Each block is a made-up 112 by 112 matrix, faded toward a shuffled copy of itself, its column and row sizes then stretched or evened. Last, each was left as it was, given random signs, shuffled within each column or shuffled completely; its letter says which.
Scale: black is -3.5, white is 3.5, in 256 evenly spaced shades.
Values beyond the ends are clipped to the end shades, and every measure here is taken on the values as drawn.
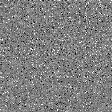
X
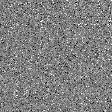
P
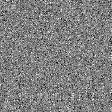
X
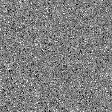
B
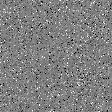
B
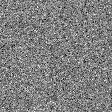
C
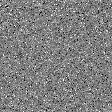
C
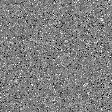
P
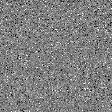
X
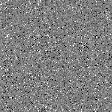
X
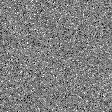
C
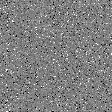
B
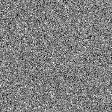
B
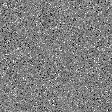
B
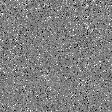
P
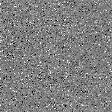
X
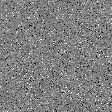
B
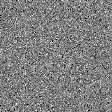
P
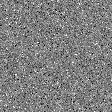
C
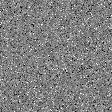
C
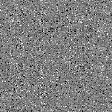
X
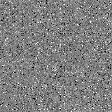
X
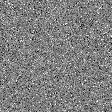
C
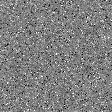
C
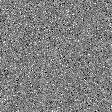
C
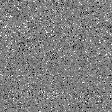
X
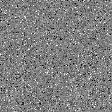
X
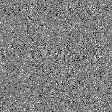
X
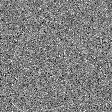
C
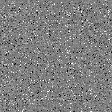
X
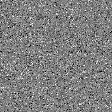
X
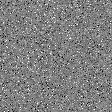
C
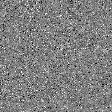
P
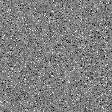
B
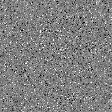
X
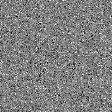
P
